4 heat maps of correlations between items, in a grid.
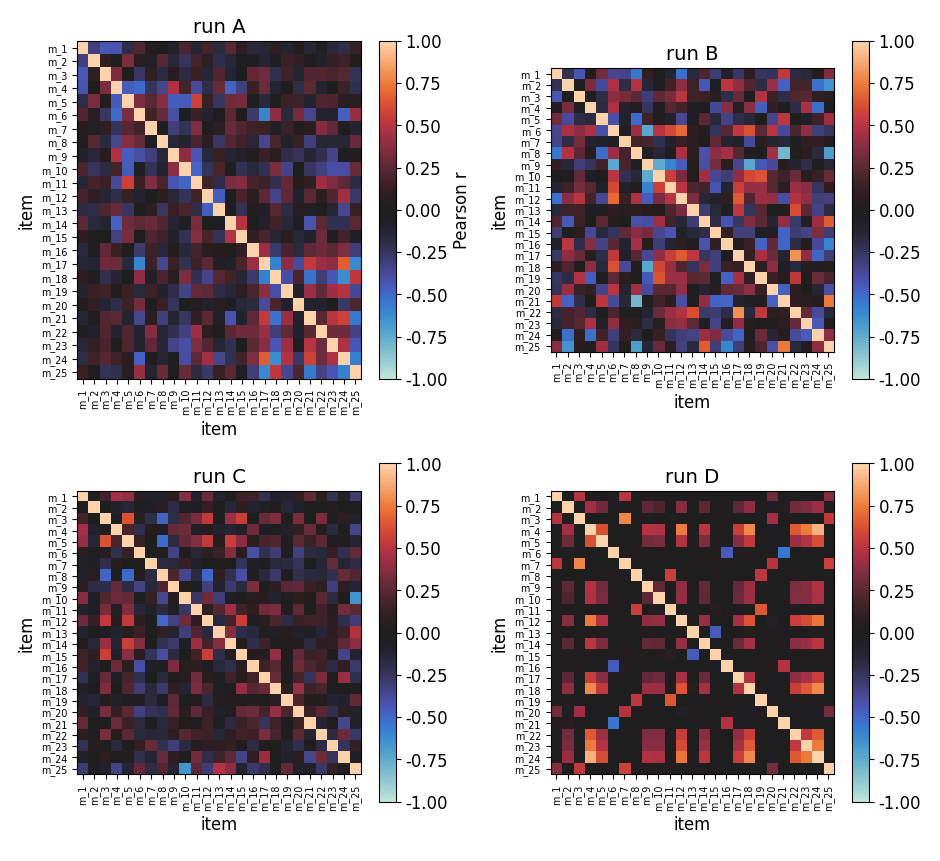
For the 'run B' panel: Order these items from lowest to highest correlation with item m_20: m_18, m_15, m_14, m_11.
m_14, m_15, m_11, m_18
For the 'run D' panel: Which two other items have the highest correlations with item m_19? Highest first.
m_11, m_8
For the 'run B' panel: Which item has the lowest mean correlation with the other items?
m_9
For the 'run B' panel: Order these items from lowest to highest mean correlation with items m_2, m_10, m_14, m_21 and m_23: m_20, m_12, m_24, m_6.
m_24, m_20, m_12, m_6
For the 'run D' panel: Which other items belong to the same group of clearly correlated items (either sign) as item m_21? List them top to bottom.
m_6, m_16
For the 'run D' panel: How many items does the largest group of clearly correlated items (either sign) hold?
12
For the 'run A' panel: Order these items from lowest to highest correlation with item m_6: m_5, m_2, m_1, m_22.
m_22, m_2, m_1, m_5
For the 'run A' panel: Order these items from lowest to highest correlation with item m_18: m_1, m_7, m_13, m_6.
m_7, m_1, m_13, m_6
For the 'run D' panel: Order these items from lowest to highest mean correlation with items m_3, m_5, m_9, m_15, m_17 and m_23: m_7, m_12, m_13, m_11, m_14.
m_13, m_11, m_7, m_14, m_12
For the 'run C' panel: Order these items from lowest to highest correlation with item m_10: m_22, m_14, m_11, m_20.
m_11, m_14, m_20, m_22
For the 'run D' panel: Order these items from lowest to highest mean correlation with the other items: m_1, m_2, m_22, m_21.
m_21, m_1, m_2, m_22
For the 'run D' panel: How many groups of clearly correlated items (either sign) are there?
5
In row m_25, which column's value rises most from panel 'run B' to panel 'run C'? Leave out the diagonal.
m_8
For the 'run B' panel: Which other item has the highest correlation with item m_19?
m_10
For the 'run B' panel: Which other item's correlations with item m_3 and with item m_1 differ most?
m_12
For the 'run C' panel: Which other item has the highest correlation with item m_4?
m_1
